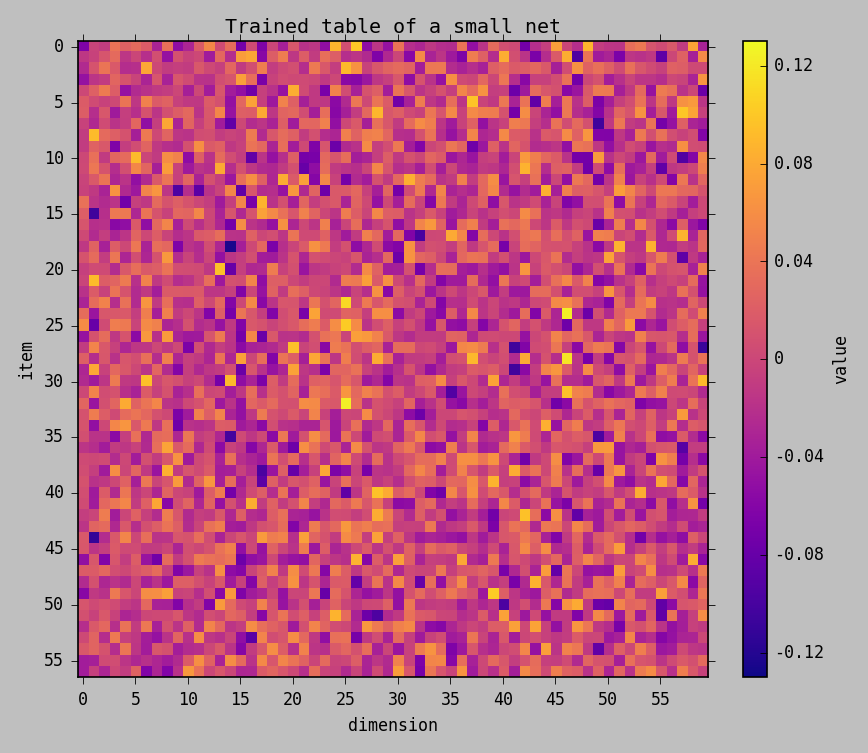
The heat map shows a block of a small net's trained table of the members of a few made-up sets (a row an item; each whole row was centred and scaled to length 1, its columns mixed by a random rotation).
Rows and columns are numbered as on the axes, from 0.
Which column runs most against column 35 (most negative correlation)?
25
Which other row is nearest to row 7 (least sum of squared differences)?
35
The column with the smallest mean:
15
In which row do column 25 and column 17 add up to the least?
38
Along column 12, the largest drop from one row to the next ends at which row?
1
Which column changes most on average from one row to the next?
46
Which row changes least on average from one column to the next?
2
